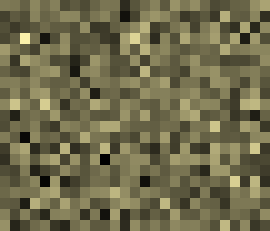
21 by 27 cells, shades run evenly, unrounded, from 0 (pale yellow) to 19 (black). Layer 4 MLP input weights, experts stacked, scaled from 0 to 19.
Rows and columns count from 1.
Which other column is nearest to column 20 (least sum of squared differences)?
4
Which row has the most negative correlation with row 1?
16
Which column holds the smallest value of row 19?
17
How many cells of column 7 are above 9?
13
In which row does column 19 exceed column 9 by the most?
19
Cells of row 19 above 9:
18
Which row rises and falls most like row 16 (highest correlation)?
14
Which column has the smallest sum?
26
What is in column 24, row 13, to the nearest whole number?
12
